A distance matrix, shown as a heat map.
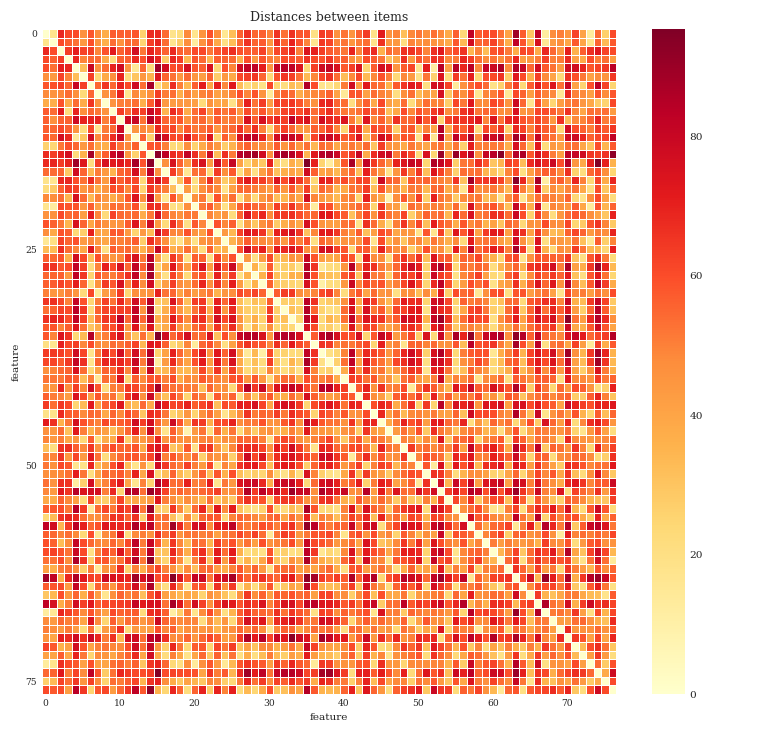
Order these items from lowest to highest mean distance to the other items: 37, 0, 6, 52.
0, 6, 37, 52
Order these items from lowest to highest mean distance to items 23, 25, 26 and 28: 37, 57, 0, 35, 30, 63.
0, 30, 37, 35, 57, 63
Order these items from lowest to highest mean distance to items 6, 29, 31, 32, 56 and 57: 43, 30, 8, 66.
30, 8, 66, 43
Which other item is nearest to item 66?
45
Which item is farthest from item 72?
14
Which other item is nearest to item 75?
65
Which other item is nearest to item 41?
49
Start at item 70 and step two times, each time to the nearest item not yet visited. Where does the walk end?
10
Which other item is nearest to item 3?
9
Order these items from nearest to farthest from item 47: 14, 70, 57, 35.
35, 14, 57, 70
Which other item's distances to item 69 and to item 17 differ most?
58
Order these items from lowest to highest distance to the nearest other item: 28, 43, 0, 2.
0, 28, 43, 2
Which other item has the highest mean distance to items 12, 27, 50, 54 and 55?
53
